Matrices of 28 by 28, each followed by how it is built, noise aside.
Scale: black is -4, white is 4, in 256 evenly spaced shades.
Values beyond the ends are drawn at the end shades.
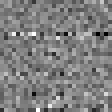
uneven rows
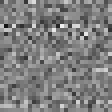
uneven rows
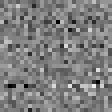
uneven rows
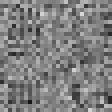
blocks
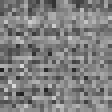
blocks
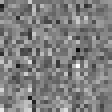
low rank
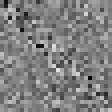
banded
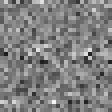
uneven rows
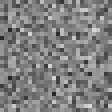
repeating rows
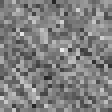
Toeplitz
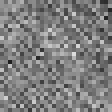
Toeplitz
